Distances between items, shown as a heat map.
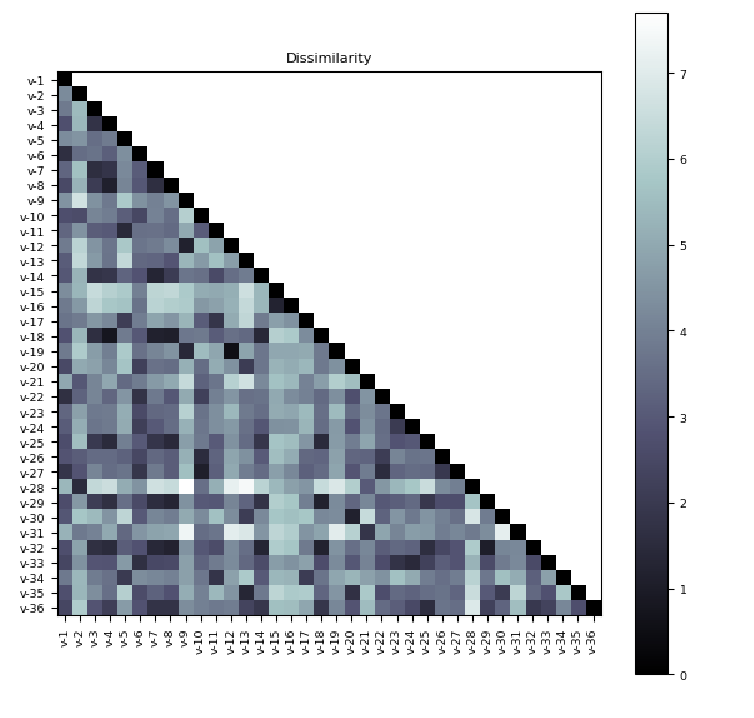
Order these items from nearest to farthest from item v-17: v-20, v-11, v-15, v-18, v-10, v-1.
v-11, v-10, v-1, v-18, v-15, v-20
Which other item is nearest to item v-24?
v-33
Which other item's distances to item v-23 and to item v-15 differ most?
v-16
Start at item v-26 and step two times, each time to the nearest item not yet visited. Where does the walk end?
v-27
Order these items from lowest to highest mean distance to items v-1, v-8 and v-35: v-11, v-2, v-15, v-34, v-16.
v-11, v-34, v-2, v-16, v-15
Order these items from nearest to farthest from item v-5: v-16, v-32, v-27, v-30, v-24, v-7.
v-32, v-27, v-7, v-24, v-16, v-30
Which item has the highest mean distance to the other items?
v-28
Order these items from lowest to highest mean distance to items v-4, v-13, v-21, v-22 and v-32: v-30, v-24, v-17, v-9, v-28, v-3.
v-3, v-24, v-30, v-17, v-9, v-28
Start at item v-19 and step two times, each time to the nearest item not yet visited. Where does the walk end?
v-9
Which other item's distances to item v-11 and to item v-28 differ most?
v-34
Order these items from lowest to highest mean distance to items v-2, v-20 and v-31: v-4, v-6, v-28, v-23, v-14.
v-6, v-28, v-23, v-14, v-4
